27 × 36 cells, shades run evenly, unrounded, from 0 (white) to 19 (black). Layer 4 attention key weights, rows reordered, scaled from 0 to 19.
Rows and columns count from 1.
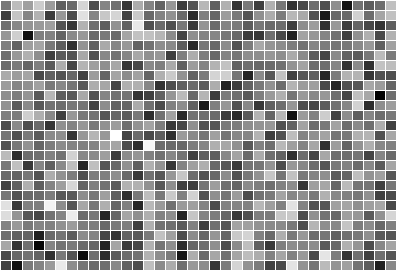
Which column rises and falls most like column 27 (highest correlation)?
6
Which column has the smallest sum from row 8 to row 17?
33
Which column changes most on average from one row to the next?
27
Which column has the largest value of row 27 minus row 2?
2
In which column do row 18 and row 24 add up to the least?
23
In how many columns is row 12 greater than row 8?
21
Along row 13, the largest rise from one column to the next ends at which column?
36
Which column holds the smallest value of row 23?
32
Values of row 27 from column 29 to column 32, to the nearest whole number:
10 5 8 7
